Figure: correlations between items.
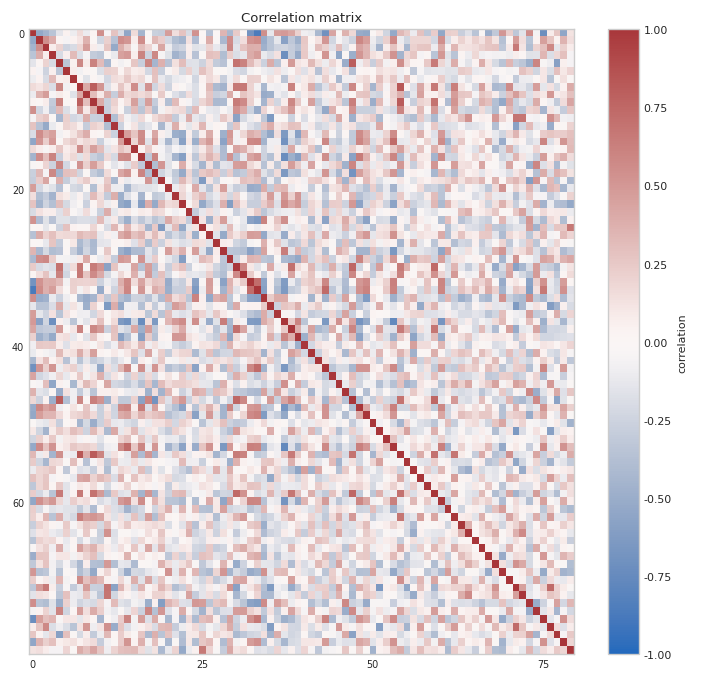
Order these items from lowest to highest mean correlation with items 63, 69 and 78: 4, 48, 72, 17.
4, 17, 48, 72
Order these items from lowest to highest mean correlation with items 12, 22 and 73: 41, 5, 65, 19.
19, 65, 41, 5
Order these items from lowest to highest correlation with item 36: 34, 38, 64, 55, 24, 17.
17, 64, 38, 55, 24, 34
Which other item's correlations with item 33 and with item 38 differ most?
0
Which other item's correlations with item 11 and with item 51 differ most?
71
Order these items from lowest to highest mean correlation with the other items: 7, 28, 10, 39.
28, 39, 10, 7
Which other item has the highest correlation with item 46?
73
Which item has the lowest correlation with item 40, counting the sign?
39
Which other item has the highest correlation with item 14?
53
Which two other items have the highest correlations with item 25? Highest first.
79, 73
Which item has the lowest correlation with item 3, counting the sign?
37
